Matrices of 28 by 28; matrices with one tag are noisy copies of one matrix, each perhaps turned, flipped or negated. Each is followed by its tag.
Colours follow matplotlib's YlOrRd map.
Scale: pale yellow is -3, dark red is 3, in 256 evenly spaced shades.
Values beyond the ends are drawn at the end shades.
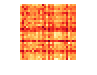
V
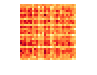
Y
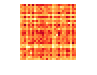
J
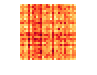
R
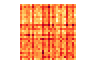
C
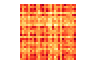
R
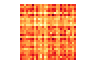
R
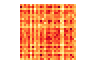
J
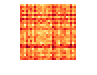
J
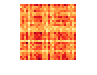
V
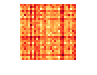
J
